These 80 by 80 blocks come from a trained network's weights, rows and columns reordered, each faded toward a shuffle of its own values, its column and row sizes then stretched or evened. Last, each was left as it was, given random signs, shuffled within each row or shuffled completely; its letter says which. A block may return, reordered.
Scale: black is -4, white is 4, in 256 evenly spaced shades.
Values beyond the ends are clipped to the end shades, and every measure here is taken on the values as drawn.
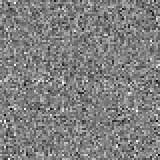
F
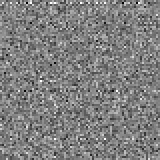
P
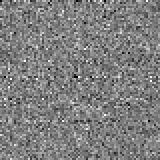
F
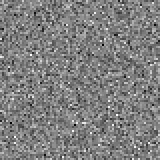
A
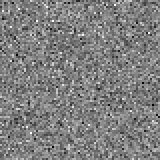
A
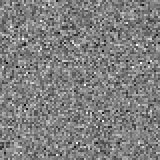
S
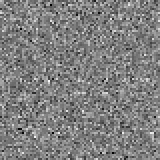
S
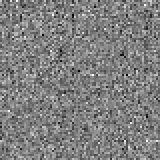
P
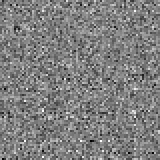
F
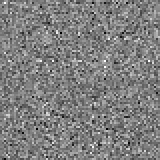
F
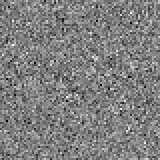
A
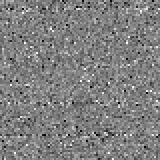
S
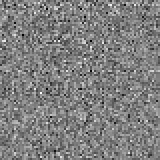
P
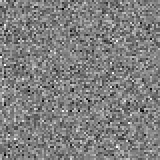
F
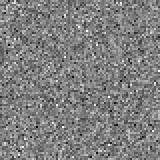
A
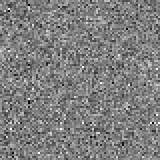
F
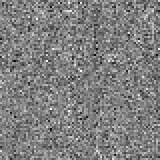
P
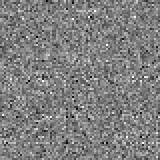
F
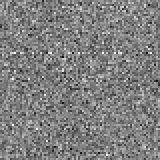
S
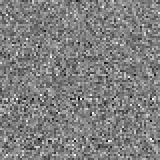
S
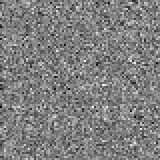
P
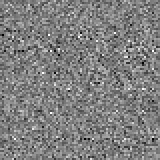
P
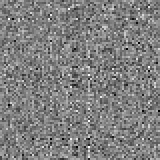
P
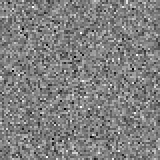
A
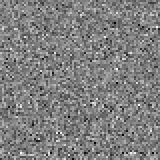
S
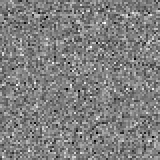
S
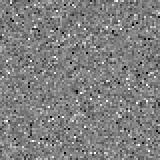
A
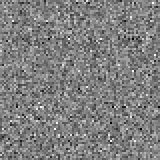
S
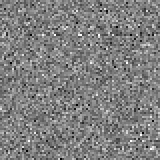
S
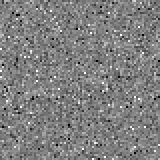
A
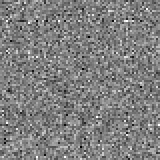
F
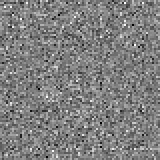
F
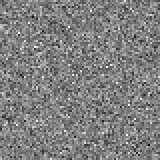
A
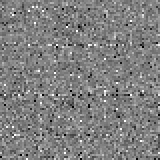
F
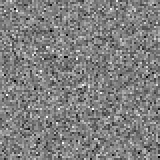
A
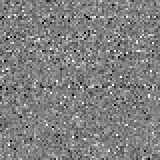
S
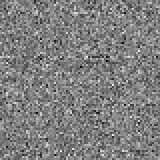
F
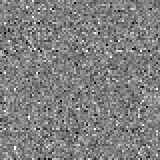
P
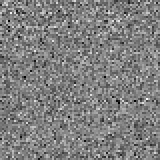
S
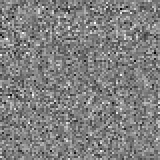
P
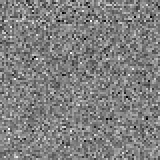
S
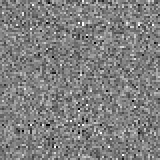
P
